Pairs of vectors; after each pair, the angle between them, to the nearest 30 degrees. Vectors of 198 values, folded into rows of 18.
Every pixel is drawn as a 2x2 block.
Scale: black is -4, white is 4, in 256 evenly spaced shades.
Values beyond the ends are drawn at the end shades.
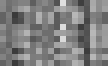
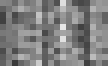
30 degrees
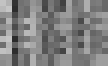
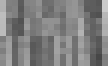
90 degrees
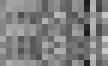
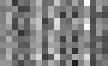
120 degrees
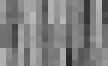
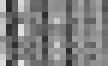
60 degrees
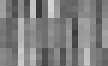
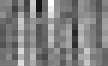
30 degrees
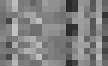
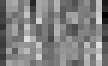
60 degrees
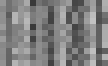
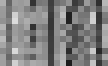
30 degrees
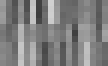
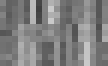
30 degrees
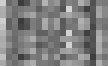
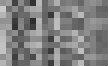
90 degrees
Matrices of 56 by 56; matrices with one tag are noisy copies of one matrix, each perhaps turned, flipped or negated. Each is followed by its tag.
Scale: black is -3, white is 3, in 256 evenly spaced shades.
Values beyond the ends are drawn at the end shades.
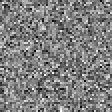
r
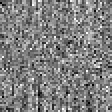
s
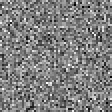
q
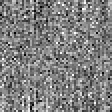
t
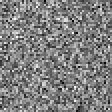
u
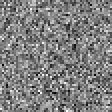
u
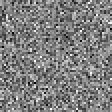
q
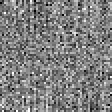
t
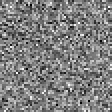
r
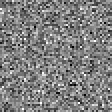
q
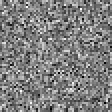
r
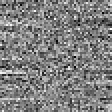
s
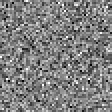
r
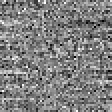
s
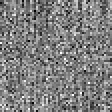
t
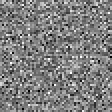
q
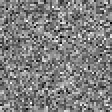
r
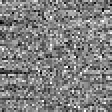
s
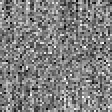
t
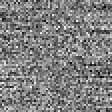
t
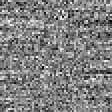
s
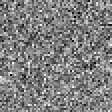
u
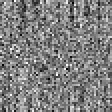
s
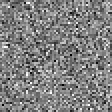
q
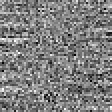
s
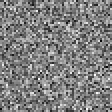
u
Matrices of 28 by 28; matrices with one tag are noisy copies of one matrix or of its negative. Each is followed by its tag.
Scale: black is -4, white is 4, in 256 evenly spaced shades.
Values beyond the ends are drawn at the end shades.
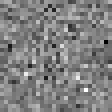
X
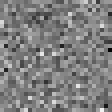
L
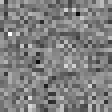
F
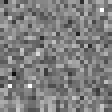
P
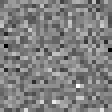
L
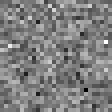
X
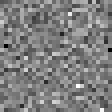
L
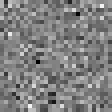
F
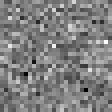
X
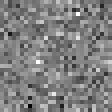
F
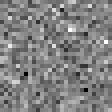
X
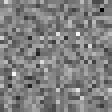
P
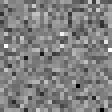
L
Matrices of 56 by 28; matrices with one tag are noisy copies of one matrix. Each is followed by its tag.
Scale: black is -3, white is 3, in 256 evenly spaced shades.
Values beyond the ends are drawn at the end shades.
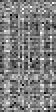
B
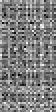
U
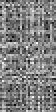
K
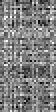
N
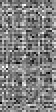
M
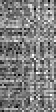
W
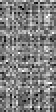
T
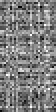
T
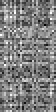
N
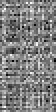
K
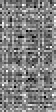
M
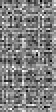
M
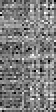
W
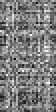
T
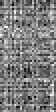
N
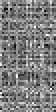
U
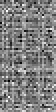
M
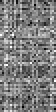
N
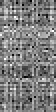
N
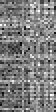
W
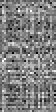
K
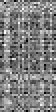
B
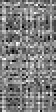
K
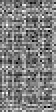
M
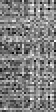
W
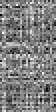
K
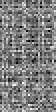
M
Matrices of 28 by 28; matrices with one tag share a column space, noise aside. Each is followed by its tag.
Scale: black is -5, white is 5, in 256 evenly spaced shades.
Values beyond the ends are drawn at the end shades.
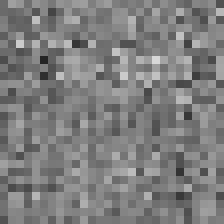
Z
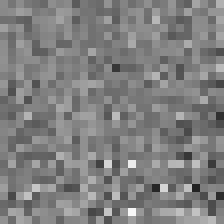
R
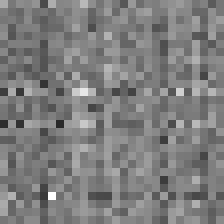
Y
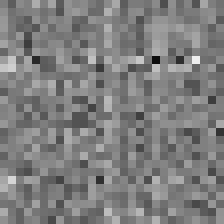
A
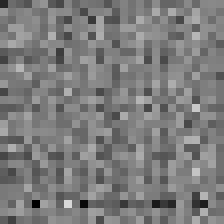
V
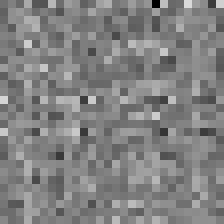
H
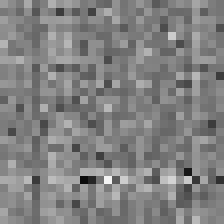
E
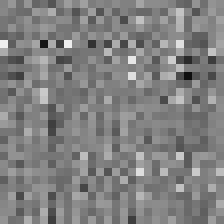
Z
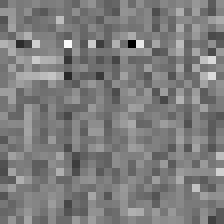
Z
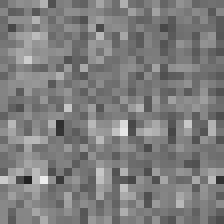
E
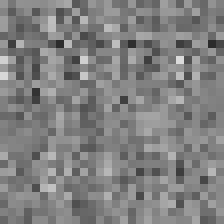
Z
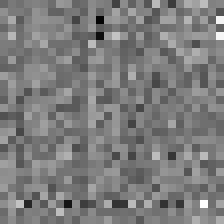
V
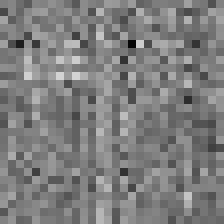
Z
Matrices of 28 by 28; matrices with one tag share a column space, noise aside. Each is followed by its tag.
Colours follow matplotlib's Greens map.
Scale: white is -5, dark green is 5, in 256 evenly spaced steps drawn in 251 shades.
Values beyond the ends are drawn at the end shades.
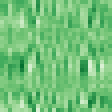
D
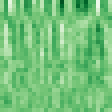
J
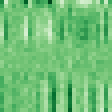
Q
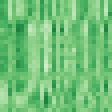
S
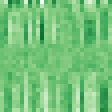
Q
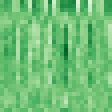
J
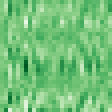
D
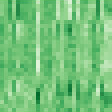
S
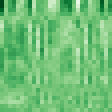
J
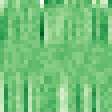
Q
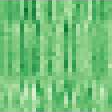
S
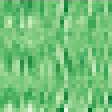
D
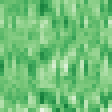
D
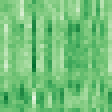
S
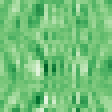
D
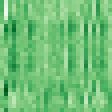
S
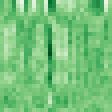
J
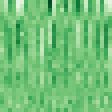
J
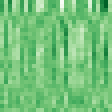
J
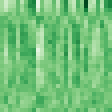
J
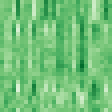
S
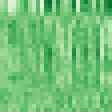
J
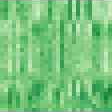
S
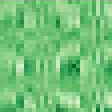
D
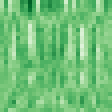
J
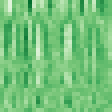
J
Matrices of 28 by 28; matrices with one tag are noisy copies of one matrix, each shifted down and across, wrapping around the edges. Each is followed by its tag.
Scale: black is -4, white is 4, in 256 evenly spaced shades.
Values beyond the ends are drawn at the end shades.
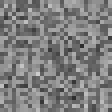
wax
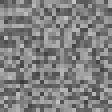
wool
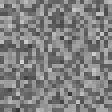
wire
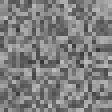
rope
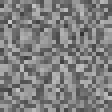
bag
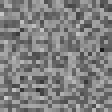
wool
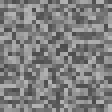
wool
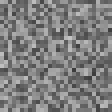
wire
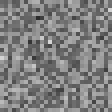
wax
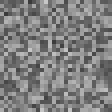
wax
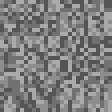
wax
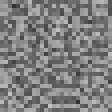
wool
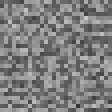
wool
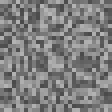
rope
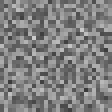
wire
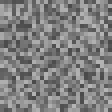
wire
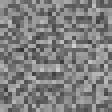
wool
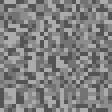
bag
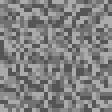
wire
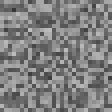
rope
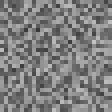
wire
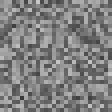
wax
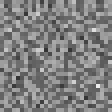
bag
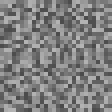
bag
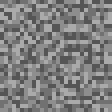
wool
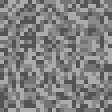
wire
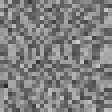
bag
